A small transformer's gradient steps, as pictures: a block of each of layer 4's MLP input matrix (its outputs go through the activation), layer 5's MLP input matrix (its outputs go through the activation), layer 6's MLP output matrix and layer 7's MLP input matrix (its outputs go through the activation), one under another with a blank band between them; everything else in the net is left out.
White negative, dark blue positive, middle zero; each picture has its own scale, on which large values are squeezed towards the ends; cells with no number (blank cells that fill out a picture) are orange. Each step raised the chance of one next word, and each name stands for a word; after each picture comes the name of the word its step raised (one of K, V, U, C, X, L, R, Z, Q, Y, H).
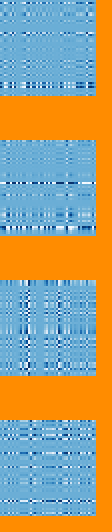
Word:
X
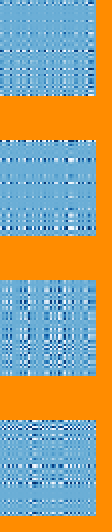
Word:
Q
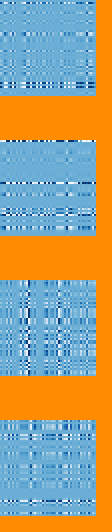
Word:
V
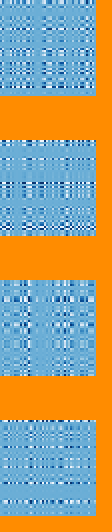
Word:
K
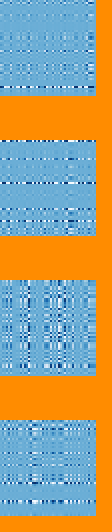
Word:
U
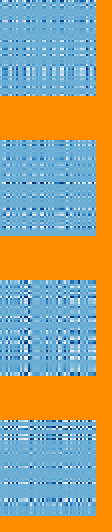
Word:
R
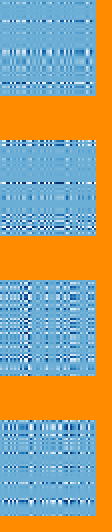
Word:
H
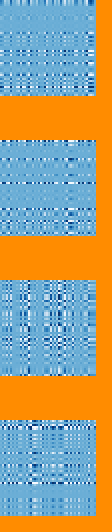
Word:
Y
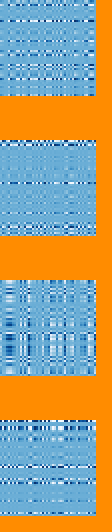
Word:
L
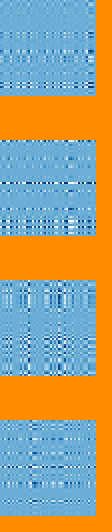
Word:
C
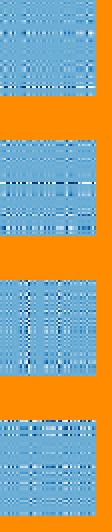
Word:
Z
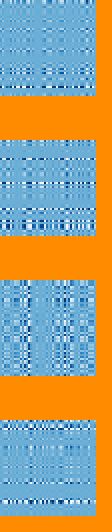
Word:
U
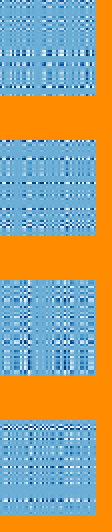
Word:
R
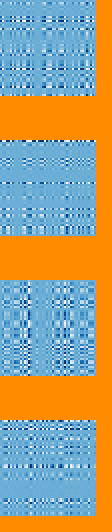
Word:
Q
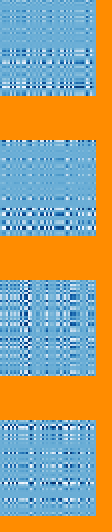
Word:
Y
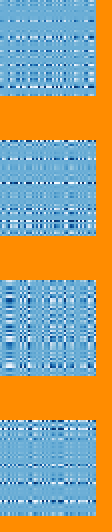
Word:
U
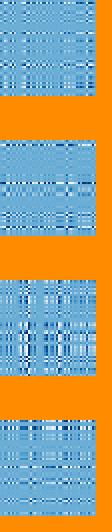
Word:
L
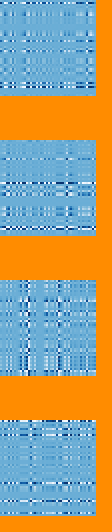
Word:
K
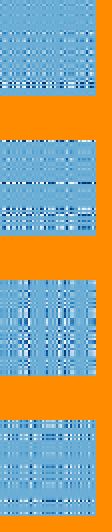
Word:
V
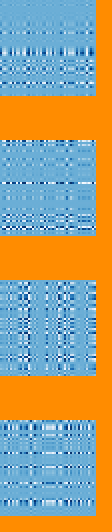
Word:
H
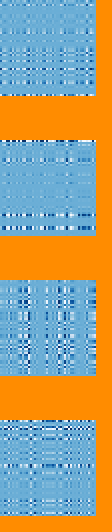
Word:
Q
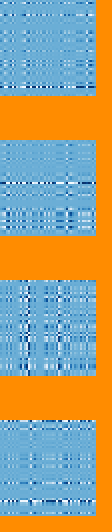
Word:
U
